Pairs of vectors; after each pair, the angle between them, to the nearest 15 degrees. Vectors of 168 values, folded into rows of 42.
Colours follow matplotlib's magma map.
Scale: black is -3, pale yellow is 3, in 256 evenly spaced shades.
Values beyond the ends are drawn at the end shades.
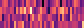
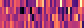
135 degrees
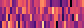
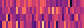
30 degrees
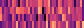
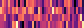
60 degrees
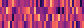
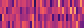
135 degrees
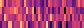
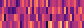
135 degrees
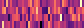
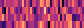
120 degrees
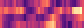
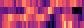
165 degrees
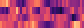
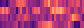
165 degrees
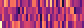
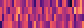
120 degrees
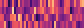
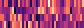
30 degrees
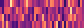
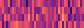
150 degrees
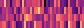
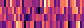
165 degrees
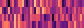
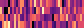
30 degrees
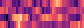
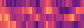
105 degrees
